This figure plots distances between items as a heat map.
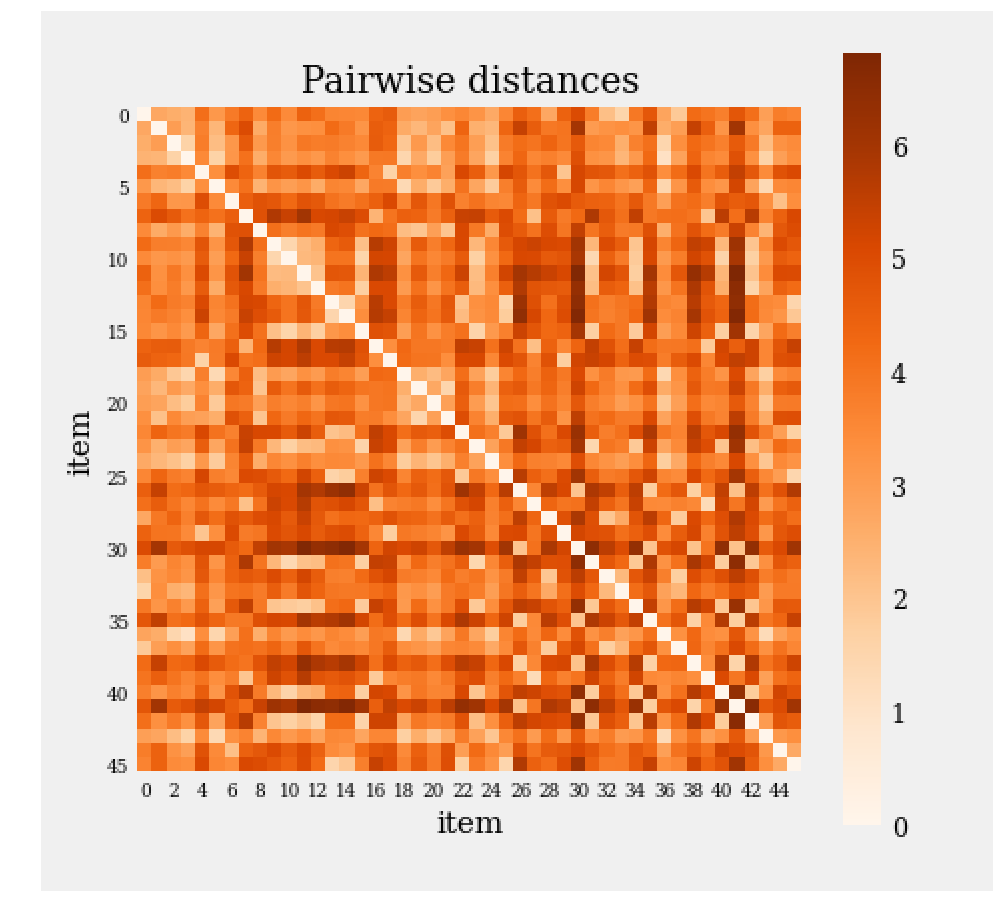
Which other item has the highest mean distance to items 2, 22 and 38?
11
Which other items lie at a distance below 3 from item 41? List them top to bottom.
26, 30, 35, 38
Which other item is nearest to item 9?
10
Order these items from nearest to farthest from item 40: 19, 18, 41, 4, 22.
18, 19, 4, 22, 41
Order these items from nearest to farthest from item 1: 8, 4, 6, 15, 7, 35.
8, 15, 4, 6, 7, 35
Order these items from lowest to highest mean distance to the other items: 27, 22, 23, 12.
23, 12, 27, 22
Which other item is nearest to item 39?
27
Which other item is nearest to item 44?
6
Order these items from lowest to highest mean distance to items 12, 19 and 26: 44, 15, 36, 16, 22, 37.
36, 15, 37, 16, 44, 22
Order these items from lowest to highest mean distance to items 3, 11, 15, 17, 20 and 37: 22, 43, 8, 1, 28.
43, 1, 8, 28, 22
